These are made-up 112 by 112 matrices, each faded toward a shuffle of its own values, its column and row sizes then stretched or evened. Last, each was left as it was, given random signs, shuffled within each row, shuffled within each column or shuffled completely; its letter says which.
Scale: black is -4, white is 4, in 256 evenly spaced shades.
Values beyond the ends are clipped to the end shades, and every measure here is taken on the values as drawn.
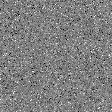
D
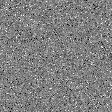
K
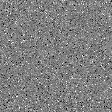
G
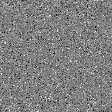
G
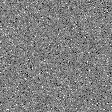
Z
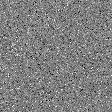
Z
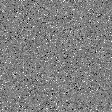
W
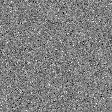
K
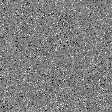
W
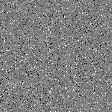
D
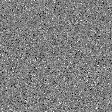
W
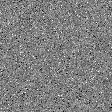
Z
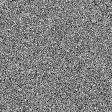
Z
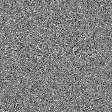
G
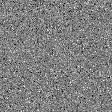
K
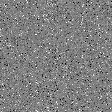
D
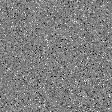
D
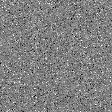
W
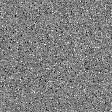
K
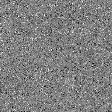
G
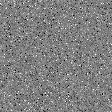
K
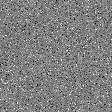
Z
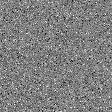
K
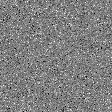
Z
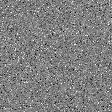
Z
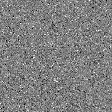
G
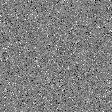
D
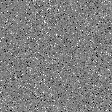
D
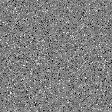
G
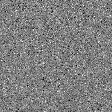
K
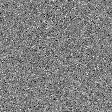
Z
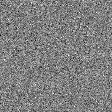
K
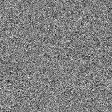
G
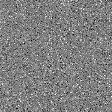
G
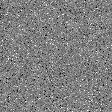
D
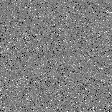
K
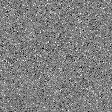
K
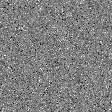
Z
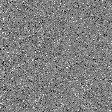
D
